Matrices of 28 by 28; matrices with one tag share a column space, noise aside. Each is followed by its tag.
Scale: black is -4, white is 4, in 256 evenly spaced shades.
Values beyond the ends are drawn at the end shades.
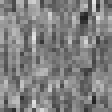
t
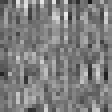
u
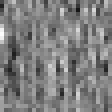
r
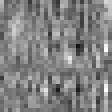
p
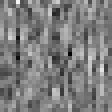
r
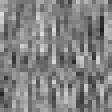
p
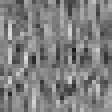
p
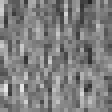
p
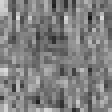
t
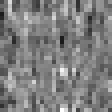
t
